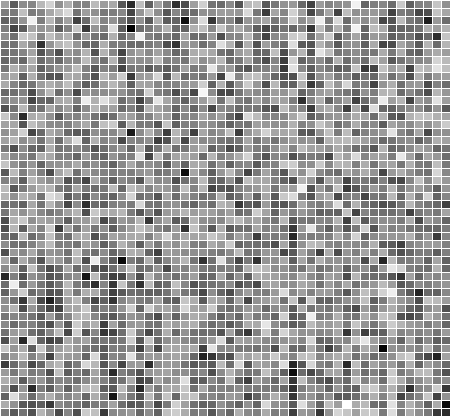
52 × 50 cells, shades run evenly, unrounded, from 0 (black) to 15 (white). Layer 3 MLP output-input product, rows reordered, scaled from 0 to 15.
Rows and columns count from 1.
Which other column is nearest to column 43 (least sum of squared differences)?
31
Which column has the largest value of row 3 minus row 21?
4
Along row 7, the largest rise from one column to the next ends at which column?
36
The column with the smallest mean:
12
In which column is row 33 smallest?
14
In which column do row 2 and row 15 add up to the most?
28
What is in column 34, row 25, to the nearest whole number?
7
